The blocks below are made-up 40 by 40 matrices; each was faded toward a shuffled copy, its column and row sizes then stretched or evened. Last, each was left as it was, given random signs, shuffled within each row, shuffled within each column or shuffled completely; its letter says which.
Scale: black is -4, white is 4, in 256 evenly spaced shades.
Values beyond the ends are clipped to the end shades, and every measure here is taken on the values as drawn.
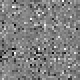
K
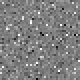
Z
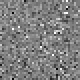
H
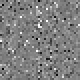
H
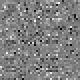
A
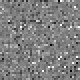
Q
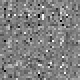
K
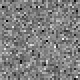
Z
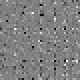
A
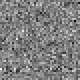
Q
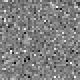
Z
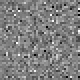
A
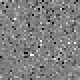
Z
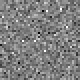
Z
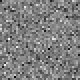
Z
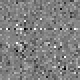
K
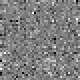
K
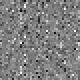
H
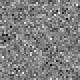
Z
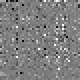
A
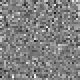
K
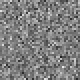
Q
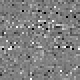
Q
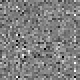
A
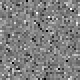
Z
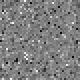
Z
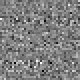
Q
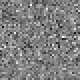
Q
